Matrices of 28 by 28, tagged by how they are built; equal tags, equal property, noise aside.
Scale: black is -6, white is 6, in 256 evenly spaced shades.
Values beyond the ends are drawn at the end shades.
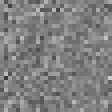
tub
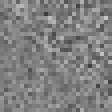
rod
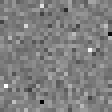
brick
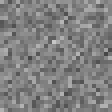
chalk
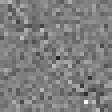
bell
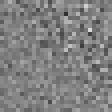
rod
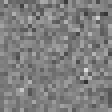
rod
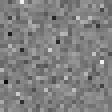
brick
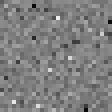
brick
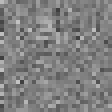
tub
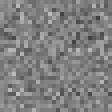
tub
